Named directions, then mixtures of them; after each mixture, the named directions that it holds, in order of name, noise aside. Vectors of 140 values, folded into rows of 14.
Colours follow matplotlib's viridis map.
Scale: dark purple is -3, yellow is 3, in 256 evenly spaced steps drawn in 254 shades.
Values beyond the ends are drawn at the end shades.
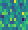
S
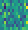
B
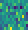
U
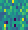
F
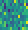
B, S.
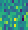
F, S, U.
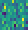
B, F, S.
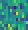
S, U.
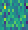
B.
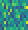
B, U.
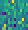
F, S.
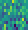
F.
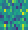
F, S.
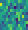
U.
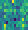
F.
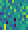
B, F.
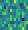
B, S, U.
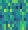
F, S, U.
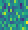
B, S, U.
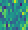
B, F, S.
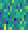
B, F, U.
